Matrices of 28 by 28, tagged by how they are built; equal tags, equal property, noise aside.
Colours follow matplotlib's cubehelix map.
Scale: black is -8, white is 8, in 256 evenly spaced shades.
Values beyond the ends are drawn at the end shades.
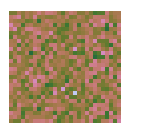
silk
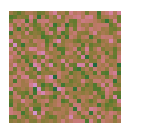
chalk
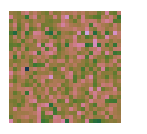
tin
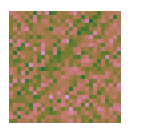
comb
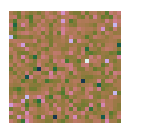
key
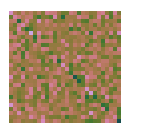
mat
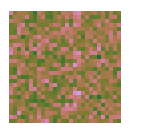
silk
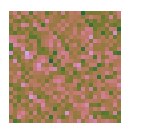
chalk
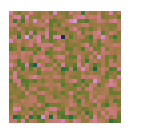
tin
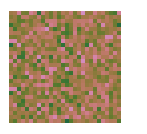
silk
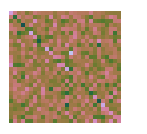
mat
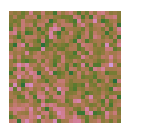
chalk
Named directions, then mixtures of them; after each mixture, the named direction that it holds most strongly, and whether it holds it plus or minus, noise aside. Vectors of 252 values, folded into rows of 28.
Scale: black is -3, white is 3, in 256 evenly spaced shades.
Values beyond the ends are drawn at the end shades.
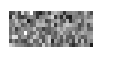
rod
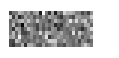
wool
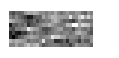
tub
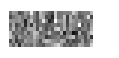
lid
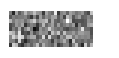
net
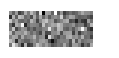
wool, minus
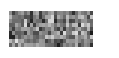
lid, minus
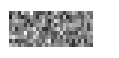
rod, plus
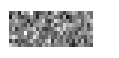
rod, plus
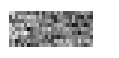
tub, minus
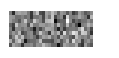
lid, minus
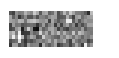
net, plus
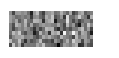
lid, minus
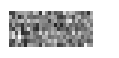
wool, plus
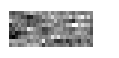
tub, plus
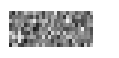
net, plus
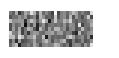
lid, plus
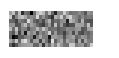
rod, minus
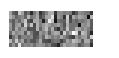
lid, minus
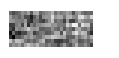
tub, plus
